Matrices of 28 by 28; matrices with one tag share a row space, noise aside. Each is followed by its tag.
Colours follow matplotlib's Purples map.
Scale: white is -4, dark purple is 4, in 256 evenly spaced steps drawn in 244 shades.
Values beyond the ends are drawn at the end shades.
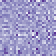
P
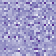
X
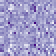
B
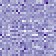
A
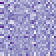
B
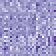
P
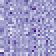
B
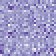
B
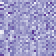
B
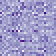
A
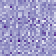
P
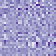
P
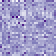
A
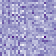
A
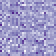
A
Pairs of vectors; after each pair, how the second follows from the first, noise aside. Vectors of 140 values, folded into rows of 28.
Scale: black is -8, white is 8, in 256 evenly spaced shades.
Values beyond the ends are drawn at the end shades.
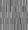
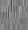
wrapped around, negated, partly zeroed.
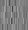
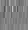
negated, partly zeroed.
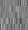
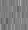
negated, partly zeroed.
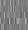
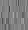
wrapped around, negated, partly zeroed.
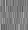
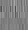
wrapped around, negated, partly zeroed.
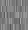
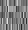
reversed, negated, scaled up.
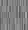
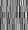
scaled up.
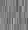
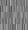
shuffled.
